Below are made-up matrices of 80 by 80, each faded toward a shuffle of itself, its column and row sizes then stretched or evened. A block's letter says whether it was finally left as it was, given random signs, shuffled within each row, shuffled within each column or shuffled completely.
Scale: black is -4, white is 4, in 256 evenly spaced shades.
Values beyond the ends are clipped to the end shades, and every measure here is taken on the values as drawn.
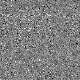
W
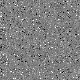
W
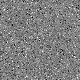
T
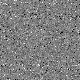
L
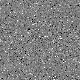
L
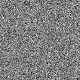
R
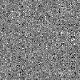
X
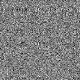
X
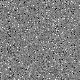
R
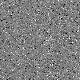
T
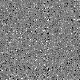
X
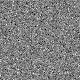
T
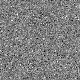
L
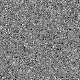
L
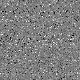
L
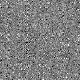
X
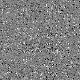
W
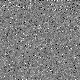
L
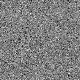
R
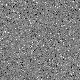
T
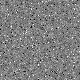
T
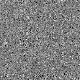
W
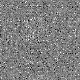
X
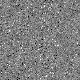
R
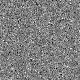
T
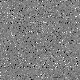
L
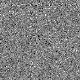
W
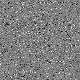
L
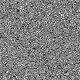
L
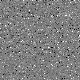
L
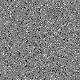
R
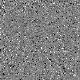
W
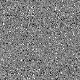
W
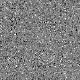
W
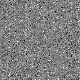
W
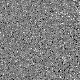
R
